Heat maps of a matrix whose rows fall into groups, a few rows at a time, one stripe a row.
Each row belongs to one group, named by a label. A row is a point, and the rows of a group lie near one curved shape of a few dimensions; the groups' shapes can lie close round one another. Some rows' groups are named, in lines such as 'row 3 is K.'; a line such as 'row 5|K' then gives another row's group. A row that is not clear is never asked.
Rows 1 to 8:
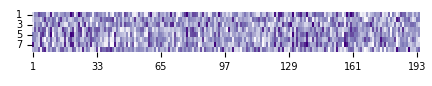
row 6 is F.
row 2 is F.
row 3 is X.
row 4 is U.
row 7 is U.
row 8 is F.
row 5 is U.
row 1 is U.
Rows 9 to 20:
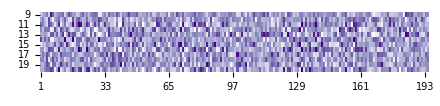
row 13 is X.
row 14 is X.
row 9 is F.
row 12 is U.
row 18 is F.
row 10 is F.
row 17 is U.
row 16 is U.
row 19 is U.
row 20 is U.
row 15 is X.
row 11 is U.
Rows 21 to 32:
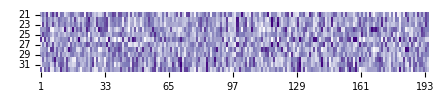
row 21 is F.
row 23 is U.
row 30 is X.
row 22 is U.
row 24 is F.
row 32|U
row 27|U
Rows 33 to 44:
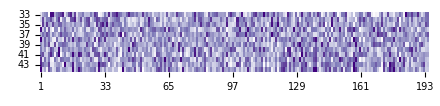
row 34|U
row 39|X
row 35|U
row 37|U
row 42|U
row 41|U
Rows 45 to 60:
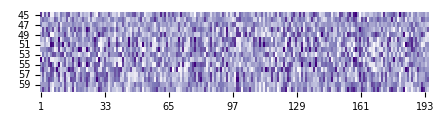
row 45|U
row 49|X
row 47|F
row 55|U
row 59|F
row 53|X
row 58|U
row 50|F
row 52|U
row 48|U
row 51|F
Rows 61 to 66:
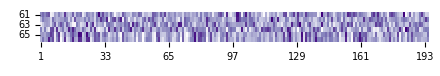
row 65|U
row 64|X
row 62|U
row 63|X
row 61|X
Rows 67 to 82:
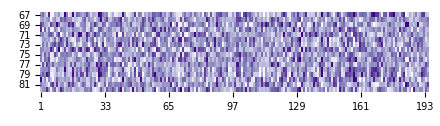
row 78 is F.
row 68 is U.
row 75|U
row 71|U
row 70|U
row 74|U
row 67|F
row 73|X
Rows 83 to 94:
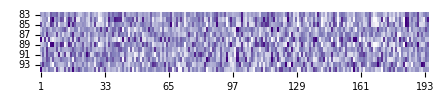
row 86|U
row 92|U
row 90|F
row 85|X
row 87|F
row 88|U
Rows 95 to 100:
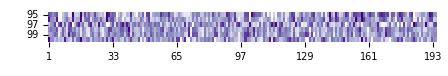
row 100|X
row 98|U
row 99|U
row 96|X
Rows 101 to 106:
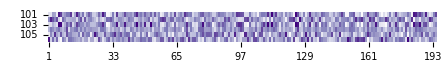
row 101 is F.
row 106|U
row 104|F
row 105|U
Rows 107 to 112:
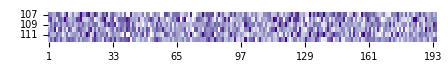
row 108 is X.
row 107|U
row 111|U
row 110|F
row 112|U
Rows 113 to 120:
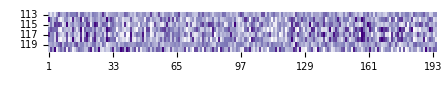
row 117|U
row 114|X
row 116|F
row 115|U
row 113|F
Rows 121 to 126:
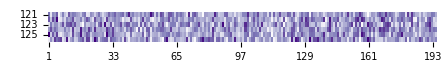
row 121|U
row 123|X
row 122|X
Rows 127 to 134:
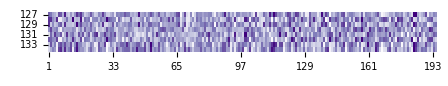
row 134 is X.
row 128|X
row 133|X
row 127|X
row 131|U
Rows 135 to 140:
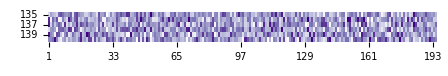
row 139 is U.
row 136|U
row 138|X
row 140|F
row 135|X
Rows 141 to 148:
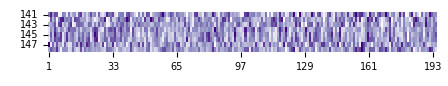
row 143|F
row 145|U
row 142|X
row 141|F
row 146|U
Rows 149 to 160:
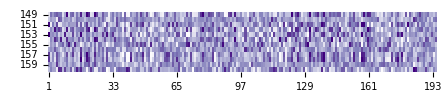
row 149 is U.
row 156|F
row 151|U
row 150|F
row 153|X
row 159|F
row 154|U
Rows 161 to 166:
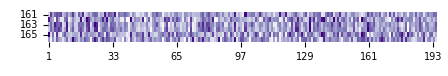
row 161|U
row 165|U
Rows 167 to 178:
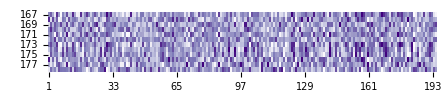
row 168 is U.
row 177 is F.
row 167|F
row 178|X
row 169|U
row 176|U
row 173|F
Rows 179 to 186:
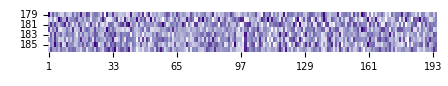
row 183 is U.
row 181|F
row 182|X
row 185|U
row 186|U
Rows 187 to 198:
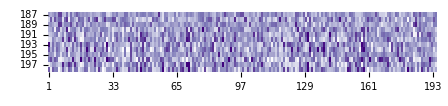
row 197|X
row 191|X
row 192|X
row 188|U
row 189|F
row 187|F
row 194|U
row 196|F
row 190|F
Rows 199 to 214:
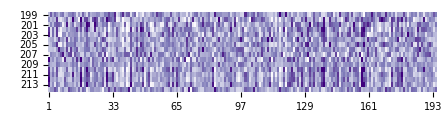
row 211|X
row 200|F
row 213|U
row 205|X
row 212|X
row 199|U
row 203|U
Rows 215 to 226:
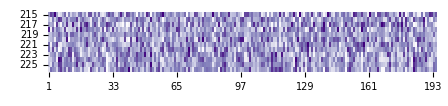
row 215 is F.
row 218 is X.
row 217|F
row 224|F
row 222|U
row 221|X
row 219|F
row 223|X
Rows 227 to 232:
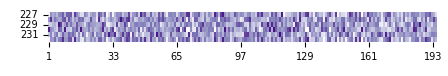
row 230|X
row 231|U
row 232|X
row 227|X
